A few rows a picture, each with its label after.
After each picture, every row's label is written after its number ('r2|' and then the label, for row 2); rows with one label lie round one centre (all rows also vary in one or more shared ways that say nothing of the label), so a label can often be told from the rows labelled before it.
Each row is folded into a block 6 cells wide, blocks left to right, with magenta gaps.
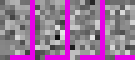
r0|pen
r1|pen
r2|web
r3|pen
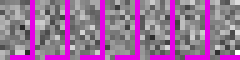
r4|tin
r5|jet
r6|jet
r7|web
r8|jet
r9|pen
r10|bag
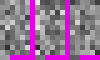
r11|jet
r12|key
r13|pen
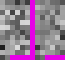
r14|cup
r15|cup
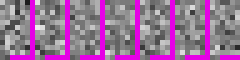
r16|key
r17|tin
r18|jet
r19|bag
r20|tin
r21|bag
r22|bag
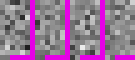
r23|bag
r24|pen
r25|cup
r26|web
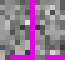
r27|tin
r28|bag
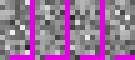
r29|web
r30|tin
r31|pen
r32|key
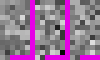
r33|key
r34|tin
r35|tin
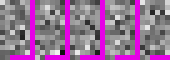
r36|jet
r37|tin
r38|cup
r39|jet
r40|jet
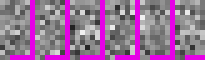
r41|bag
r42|tin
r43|key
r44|jet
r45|key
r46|key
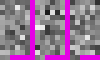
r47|bag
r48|jet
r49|pen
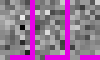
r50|key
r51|web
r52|web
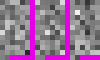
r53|pen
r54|web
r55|web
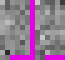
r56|key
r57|key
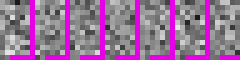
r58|cup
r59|bag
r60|web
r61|jet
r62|key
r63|tin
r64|pen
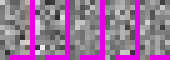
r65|tin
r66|bag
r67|pen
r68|tin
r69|pen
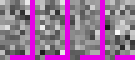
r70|jet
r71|jet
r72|pen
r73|bag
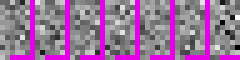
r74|web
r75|tin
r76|tin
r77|bag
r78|jet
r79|tin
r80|bag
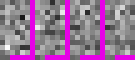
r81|pen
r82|jet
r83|bag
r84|bag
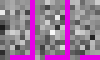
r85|cup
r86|key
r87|tin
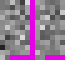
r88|web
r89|jet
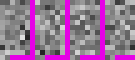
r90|web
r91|key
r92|jet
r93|bag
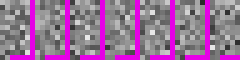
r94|jet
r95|key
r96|pen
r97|cup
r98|web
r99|key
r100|jet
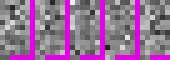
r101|pen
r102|jet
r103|key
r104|web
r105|jet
